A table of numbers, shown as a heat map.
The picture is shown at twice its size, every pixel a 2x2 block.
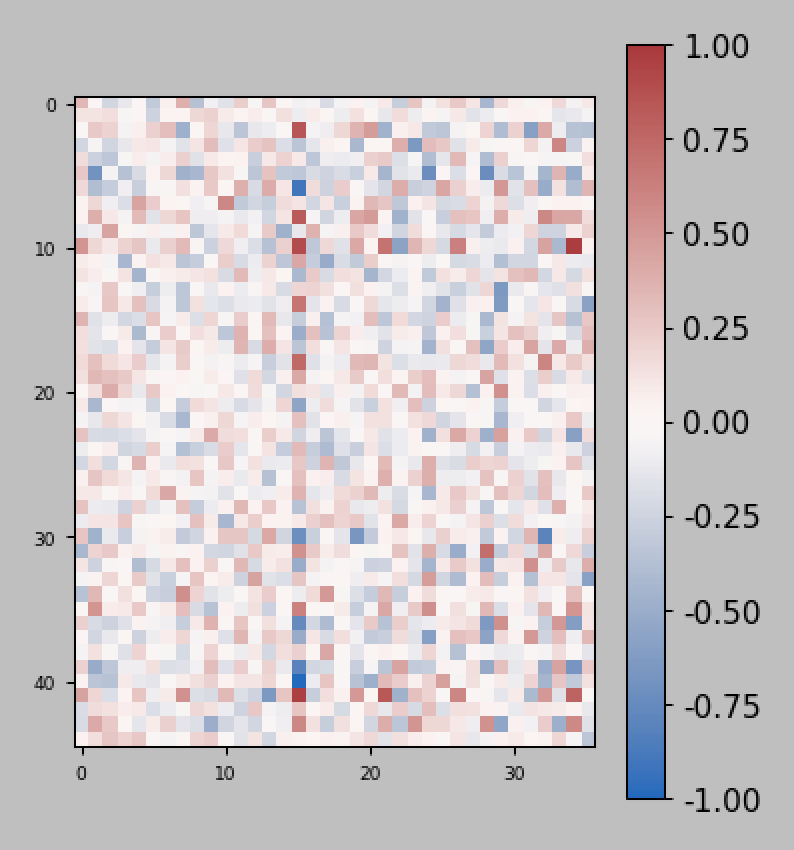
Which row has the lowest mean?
5
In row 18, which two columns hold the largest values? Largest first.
15, 32
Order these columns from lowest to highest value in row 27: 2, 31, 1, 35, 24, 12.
24, 31, 12, 2, 1, 35
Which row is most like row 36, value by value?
39
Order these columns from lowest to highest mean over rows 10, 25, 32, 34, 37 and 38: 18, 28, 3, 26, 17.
28, 18, 3, 26, 17
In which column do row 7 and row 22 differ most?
29
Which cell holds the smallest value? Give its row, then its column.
40, 15
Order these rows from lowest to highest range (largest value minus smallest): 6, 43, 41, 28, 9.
28, 9, 43, 6, 41
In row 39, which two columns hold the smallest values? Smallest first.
15, 34
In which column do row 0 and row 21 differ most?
7
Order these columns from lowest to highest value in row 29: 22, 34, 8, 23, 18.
34, 23, 18, 8, 22
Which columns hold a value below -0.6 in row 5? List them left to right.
1, 24, 28
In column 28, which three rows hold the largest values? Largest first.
31, 43, 19
